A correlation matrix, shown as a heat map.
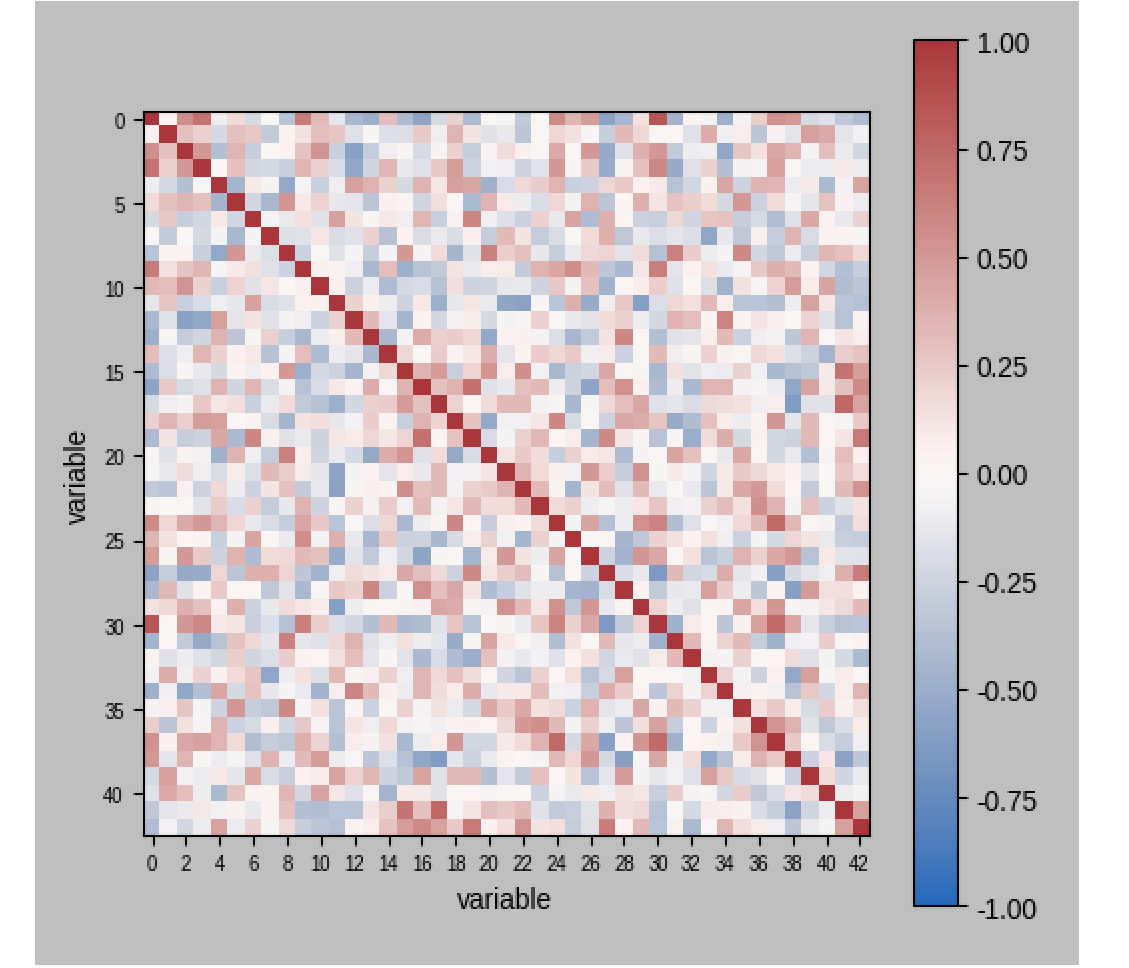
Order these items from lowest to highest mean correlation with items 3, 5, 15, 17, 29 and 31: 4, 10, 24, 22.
4, 10, 24, 22
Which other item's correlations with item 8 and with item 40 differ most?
20
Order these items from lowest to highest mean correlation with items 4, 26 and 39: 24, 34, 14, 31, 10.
31, 14, 10, 34, 24
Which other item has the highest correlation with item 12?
34
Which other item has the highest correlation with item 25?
9
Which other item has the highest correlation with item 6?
19
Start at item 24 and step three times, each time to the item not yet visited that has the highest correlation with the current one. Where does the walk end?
0
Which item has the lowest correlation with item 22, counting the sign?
11
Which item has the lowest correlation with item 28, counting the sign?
38
